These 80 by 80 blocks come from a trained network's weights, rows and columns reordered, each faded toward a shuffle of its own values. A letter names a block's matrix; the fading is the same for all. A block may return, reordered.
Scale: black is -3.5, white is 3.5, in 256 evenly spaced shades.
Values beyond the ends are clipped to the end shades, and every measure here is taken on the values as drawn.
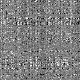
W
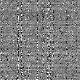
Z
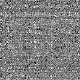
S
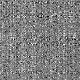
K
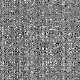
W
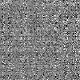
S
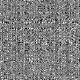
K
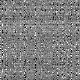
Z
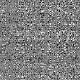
S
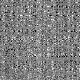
K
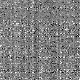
W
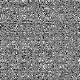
S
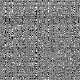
Z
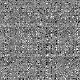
S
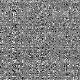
S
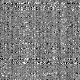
W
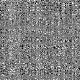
K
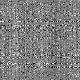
W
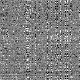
Z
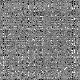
Z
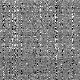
Z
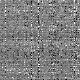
Z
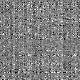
W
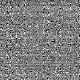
S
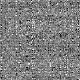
S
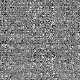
S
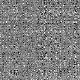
S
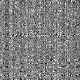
W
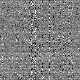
Z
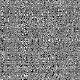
S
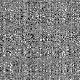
K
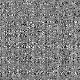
K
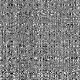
W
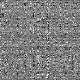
S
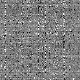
Z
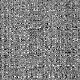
K
